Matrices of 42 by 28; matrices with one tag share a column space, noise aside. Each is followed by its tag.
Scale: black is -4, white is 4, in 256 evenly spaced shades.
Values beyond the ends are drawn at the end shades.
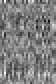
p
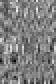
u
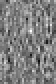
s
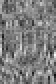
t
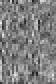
p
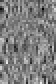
u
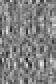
s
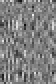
p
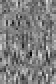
t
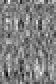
p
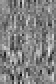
t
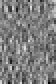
u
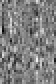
s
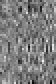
u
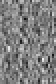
s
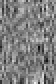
u
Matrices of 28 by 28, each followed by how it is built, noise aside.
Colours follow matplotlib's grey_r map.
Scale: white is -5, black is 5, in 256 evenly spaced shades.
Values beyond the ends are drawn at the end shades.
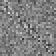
banded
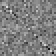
diagonal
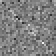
diagonal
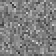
noise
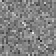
diagonal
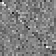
diagonal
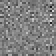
low rank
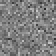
noise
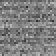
blocks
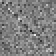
diagonal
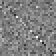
diagonal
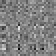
low rank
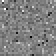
sparse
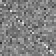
diagonal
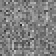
low rank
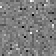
sparse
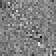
banded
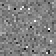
sparse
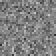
noise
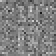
blocks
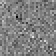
banded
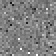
sparse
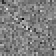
banded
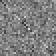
diagonal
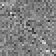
banded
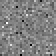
sparse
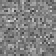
low rank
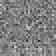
blocks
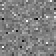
sparse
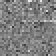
uneven rows
